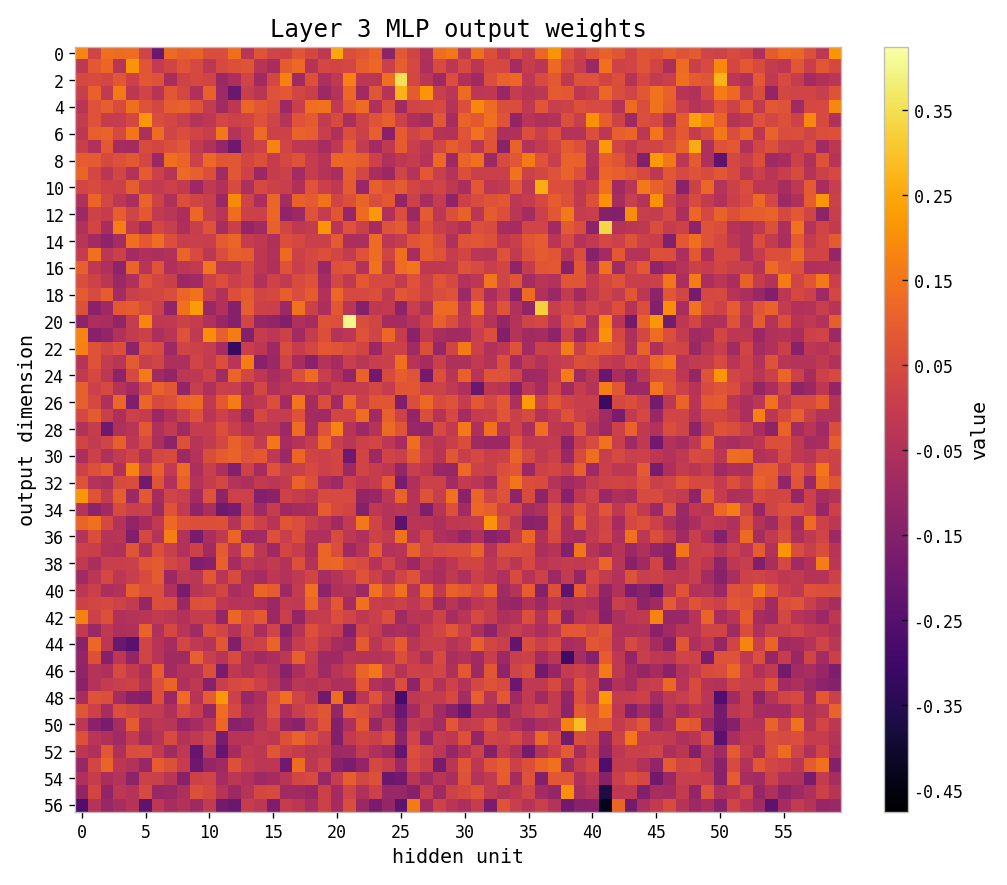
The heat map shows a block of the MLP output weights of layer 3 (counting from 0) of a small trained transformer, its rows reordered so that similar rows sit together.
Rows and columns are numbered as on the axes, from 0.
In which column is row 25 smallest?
31
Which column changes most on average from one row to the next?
41
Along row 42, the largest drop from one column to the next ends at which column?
46
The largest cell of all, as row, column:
20, 21
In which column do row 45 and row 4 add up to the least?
38
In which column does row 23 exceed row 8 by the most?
50
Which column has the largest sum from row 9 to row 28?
5
